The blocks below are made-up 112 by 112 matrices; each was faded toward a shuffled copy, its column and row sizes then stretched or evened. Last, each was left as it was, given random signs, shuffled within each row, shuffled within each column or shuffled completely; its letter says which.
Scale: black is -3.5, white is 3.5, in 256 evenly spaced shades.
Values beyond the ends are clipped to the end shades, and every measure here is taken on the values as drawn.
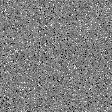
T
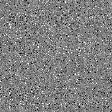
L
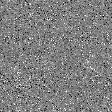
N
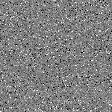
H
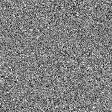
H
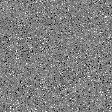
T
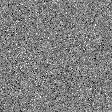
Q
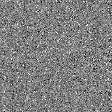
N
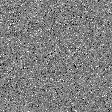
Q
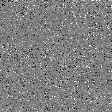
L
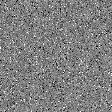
T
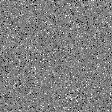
N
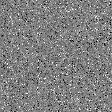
T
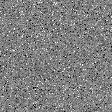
H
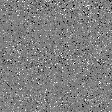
N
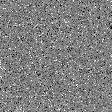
Q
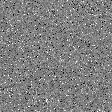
Q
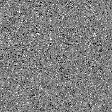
L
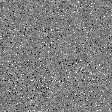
H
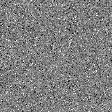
T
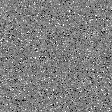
H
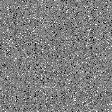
L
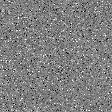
H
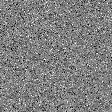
Q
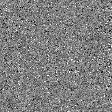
N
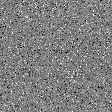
Q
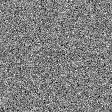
Q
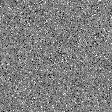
Q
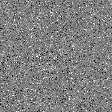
N
